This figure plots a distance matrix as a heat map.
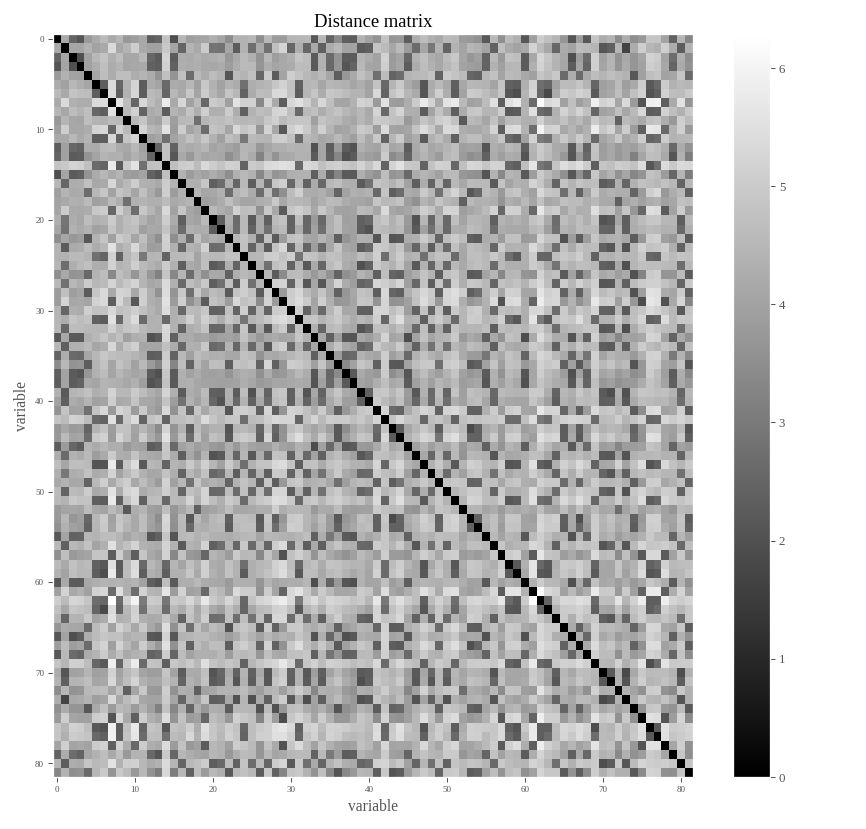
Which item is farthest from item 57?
62
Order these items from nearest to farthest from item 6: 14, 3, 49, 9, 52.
14, 52, 9, 3, 49
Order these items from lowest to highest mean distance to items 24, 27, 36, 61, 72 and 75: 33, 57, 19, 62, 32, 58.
57, 19, 33, 32, 58, 62
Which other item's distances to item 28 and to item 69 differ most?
76
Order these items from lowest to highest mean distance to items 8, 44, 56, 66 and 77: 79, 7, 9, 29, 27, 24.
24, 79, 27, 9, 29, 7
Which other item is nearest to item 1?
73
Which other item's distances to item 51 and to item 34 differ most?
27
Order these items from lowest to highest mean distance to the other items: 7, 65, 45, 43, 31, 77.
45, 43, 65, 31, 77, 7
